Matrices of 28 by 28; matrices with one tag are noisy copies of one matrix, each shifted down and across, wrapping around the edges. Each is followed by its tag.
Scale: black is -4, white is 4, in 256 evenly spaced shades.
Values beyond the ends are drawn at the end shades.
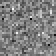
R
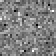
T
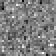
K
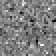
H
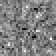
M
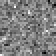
M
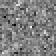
M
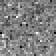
T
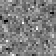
M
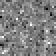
M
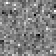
K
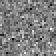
R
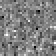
K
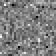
R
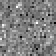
T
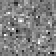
K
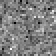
T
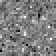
H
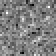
M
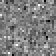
K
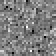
R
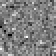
M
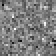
H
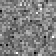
T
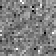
T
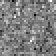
T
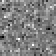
M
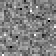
R
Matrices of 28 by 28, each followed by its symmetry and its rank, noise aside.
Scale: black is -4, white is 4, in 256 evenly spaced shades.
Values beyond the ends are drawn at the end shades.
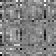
no symmetry, rank four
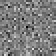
no symmetry, rank six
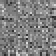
antisymmetric, rank six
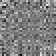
no symmetry, rank four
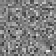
antisymmetric, rank six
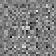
no symmetry, rank five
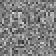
no symmetry, rank six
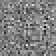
antisymmetric, rank six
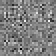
antisymmetric, rank four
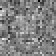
no symmetry, rank six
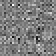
no symmetry, rank four
